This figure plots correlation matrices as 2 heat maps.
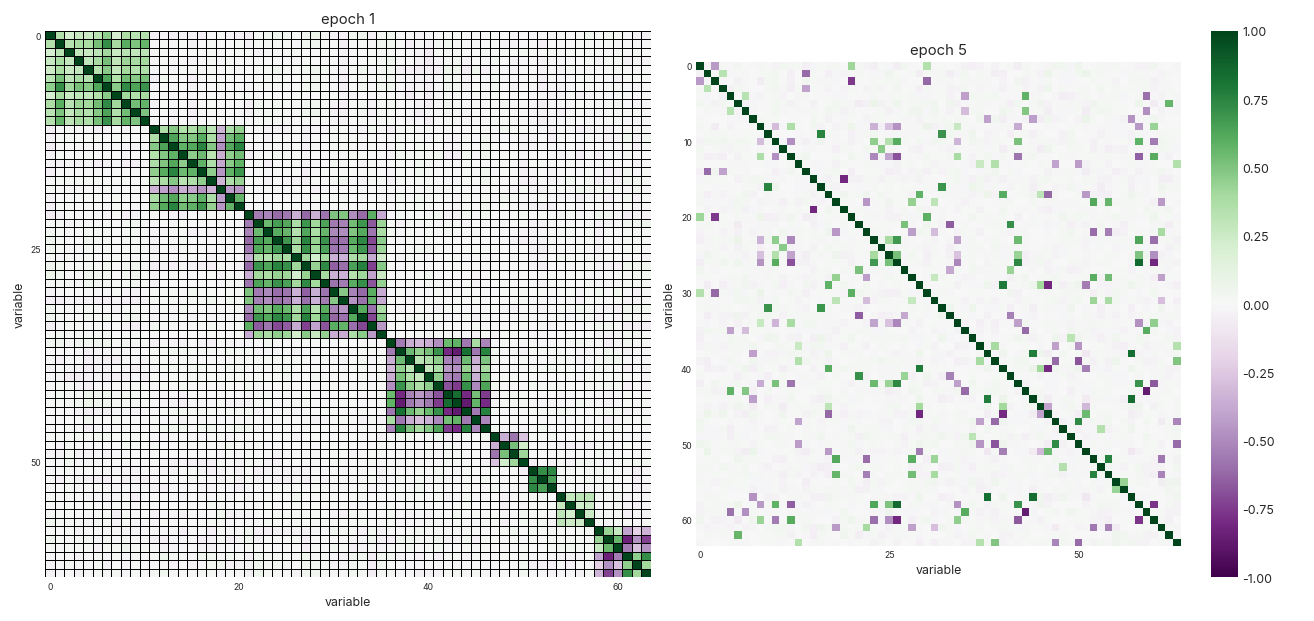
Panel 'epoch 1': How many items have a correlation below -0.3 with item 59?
3
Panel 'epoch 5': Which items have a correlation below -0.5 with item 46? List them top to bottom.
17, 29, 40
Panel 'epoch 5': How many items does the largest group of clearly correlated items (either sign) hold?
10
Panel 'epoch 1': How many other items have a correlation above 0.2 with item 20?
8
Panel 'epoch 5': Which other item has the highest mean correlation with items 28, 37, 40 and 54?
52
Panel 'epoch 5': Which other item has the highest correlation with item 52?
54
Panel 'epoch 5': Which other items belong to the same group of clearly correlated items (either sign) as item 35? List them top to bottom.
4, 6, 43, 59
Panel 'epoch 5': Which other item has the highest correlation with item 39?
63
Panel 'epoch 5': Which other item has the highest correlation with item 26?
58
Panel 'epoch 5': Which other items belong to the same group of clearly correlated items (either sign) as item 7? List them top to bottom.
38, 44, 57
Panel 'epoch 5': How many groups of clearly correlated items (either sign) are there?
16
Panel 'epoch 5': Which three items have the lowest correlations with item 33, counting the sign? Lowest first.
21, 41, 27
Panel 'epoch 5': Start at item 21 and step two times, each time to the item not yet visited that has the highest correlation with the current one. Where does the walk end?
27
